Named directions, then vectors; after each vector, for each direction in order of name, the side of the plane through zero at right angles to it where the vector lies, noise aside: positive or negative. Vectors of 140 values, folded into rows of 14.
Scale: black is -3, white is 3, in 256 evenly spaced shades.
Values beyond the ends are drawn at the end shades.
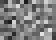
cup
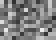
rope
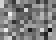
negative, positive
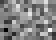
positive, negative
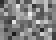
positive, negative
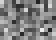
negative, positive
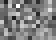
positive, positive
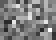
positive, negative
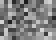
positive, positive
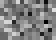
negative, positive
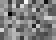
negative, negative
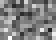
negative, positive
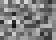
negative, negative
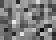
positive, negative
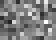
positive, negative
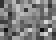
positive, negative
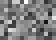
negative, negative
